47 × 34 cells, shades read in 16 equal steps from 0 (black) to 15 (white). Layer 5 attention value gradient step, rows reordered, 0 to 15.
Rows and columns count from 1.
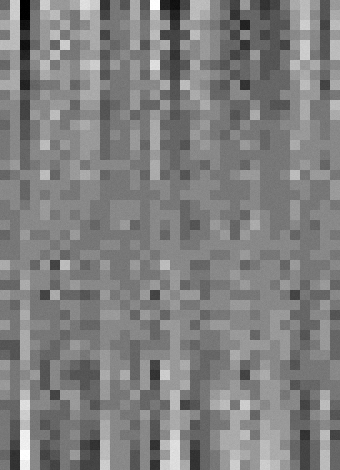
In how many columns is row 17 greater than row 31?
10
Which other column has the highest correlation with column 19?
17
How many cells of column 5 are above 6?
37
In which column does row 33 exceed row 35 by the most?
1
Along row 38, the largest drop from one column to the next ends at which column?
16
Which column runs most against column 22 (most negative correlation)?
32
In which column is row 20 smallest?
3
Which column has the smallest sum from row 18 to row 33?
31
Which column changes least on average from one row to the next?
28
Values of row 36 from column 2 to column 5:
5 10 7 6
